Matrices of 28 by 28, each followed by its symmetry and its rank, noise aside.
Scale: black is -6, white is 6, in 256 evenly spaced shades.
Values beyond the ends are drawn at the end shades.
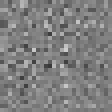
antisymmetric, rank four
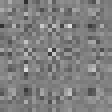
symmetric, rank three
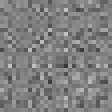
symmetric, rank three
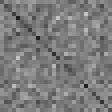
symmetric, rank six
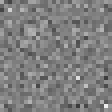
symmetric, rank six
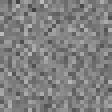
no symmetry, rank six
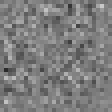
symmetric, rank six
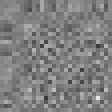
symmetric, rank four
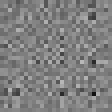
symmetric, rank four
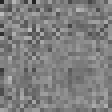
symmetric, rank four
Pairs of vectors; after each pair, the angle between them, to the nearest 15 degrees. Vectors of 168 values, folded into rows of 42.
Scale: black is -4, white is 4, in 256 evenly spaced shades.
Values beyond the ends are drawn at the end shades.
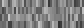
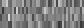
30 degrees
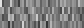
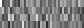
15 degrees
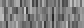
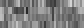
45 degrees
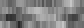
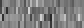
105 degrees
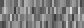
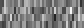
15 degrees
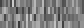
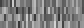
15 degrees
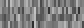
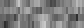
75 degrees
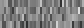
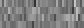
75 degrees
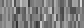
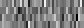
45 degrees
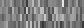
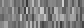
15 degrees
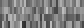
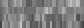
45 degrees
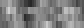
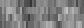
30 degrees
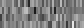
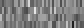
165 degrees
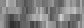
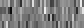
90 degrees
